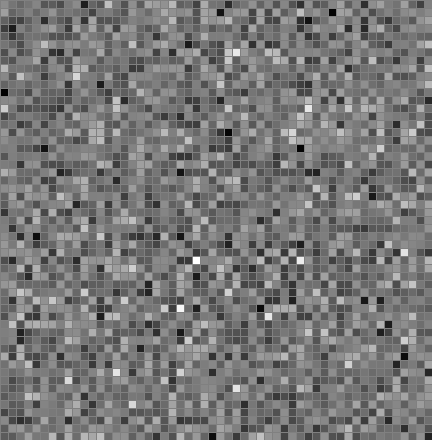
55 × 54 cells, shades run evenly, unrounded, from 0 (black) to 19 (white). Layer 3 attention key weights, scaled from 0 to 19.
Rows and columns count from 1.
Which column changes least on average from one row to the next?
12
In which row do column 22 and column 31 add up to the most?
50
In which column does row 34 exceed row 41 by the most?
17
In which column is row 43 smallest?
3
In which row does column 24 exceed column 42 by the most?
2
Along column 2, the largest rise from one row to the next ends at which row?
46
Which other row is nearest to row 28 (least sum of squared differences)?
5
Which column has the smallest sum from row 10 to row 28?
6
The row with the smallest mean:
22
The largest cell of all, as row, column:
33, 25
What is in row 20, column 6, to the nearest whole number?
8
